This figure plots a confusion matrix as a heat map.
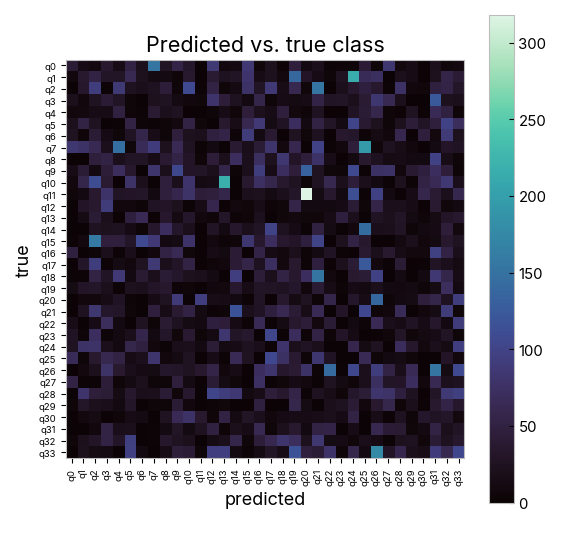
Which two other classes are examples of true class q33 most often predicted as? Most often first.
q26, q19
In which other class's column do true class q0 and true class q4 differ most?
q7
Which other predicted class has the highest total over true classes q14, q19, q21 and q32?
q25
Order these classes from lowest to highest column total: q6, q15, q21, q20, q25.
q6, q15, q20, q25, q21
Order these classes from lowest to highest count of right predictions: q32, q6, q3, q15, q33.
q32, q3, q6, q15, q33
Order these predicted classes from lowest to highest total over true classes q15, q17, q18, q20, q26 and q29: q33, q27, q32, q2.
q27, q32, q33, q2
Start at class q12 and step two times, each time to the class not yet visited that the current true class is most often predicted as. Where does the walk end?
q31
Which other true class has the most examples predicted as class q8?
q14
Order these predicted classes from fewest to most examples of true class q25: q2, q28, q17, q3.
q28, q2, q3, q17
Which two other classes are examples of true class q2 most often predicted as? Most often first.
q21, q10
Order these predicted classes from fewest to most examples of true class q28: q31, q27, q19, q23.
q23, q31, q19, q27
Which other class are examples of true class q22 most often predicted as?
q33
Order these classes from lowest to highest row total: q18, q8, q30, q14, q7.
q30, q14, q8, q18, q7
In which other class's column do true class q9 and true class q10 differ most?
q13
